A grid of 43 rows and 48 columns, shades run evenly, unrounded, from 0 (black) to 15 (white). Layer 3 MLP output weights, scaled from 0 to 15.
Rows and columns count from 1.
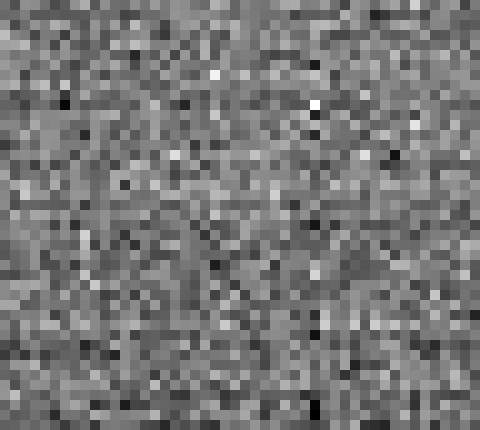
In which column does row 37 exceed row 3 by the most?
2
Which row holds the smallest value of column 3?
36
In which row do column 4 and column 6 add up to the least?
17
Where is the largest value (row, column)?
11, 32
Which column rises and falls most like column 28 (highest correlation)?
22
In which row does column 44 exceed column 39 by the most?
30
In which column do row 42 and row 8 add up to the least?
6
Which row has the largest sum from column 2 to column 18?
33
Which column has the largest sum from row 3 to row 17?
42
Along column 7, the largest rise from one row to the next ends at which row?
12
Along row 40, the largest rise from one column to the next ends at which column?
43
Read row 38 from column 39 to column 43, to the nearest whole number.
11 5 8 8 8
